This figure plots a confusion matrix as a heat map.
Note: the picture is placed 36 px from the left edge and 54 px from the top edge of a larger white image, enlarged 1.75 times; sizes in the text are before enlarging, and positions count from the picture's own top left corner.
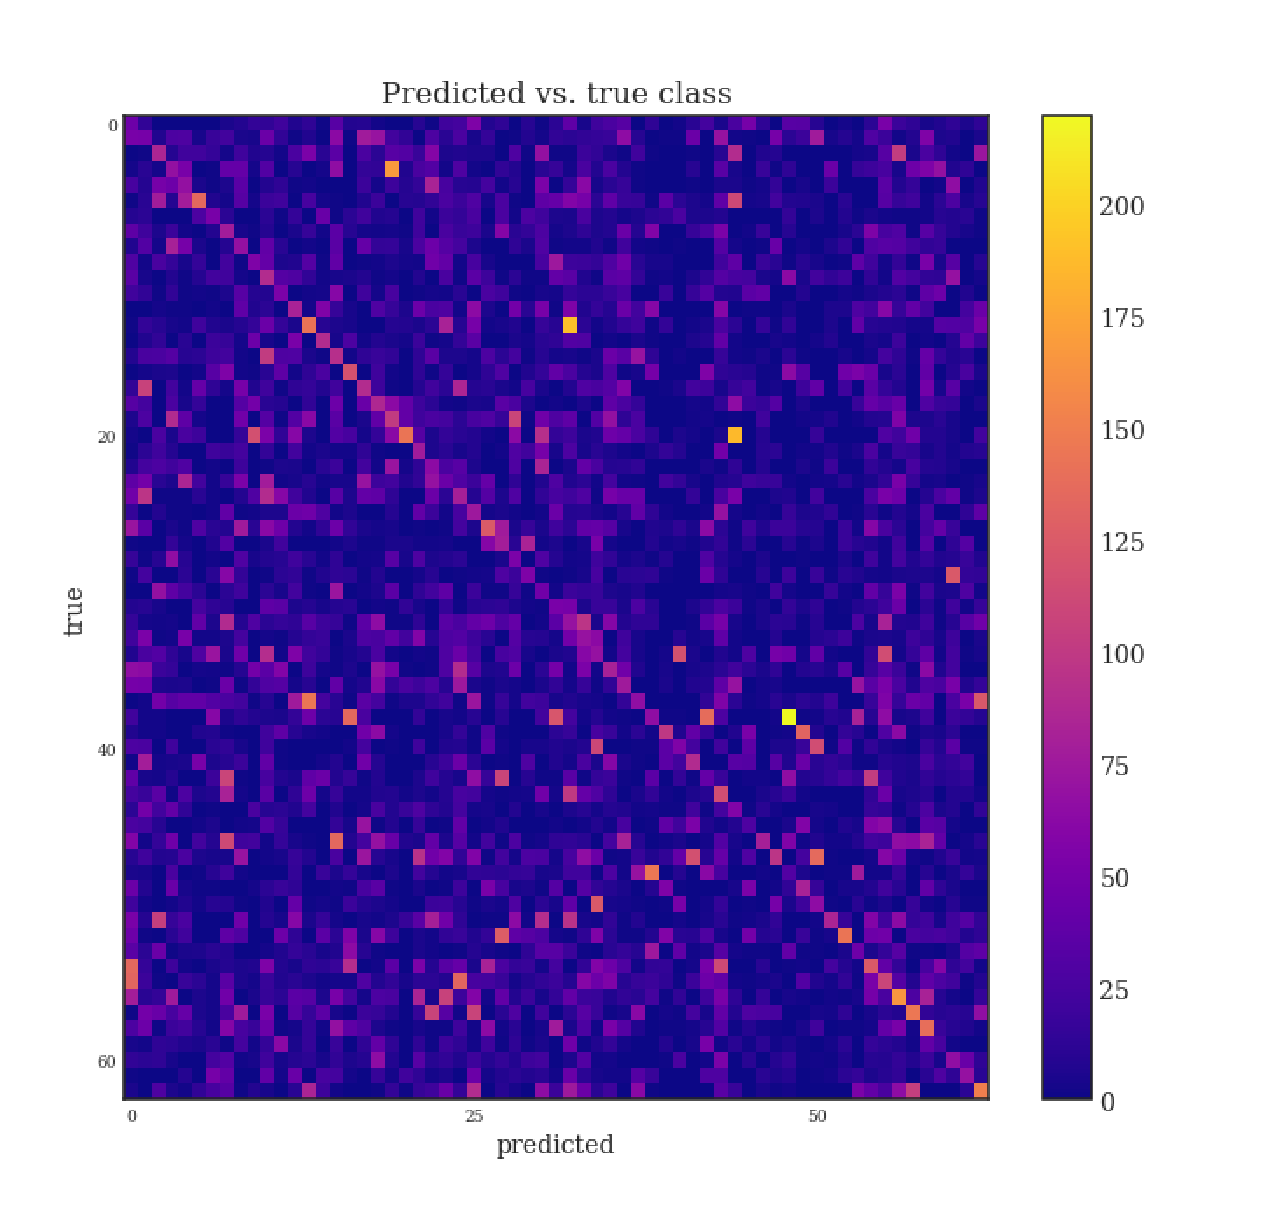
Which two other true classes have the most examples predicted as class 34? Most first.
50, 40
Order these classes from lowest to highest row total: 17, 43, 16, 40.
40, 43, 16, 17
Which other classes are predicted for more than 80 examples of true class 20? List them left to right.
9, 30, 44
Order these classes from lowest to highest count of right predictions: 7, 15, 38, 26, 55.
38, 7, 15, 55, 26
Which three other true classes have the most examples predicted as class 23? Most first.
56, 13, 47
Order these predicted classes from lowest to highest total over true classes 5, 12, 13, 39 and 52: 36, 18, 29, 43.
29, 36, 43, 18
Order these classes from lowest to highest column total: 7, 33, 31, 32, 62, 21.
62, 31, 21, 33, 7, 32
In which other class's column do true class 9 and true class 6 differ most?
31
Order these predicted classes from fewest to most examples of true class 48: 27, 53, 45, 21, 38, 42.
45, 27, 21, 42, 53, 38
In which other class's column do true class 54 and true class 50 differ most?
0
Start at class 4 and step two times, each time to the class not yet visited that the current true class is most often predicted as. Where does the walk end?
30
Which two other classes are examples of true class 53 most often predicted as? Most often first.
38, 16
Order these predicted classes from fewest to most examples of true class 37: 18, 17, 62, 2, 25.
18, 17, 2, 25, 62
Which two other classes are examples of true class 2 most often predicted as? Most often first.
56, 44
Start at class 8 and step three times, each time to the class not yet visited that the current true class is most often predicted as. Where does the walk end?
28
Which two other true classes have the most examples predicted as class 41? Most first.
47, 45
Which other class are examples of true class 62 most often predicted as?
57
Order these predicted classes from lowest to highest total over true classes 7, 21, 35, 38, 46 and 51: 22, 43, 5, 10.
5, 10, 22, 43
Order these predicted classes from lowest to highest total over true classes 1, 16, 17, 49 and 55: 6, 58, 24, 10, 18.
6, 10, 18, 58, 24
